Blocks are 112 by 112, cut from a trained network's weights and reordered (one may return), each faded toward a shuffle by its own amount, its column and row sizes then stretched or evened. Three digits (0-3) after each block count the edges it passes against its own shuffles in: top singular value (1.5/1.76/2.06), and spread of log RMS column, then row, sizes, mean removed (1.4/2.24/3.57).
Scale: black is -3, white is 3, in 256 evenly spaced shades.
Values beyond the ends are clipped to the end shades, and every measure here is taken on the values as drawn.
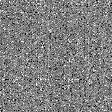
0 0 1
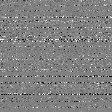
1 0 3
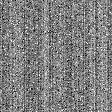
3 0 0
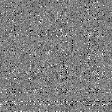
0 2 2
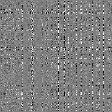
3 3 2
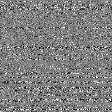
0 0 3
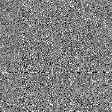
0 2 1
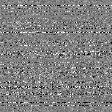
0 0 3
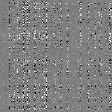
2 3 2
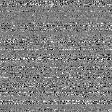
0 0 3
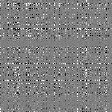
2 3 3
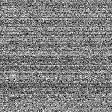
3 0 0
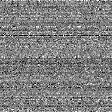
3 0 2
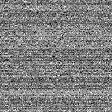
3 0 0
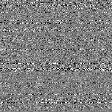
1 0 3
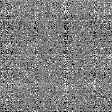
2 2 0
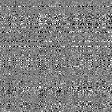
3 2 3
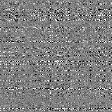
3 2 3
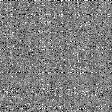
1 0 2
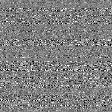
1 0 3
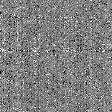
1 1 1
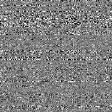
0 1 3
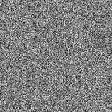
2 0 0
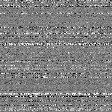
3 0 3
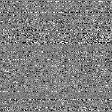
0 1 3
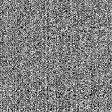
2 0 1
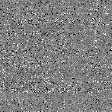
0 1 2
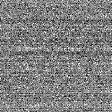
2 1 0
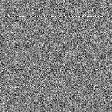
2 1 1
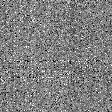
0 0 1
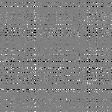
2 2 3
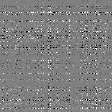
2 2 3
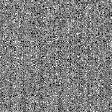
1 1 1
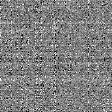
2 2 0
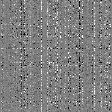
2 3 1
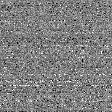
0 0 2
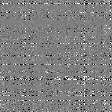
2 2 3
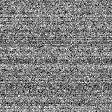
3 0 0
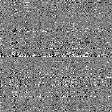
1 2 3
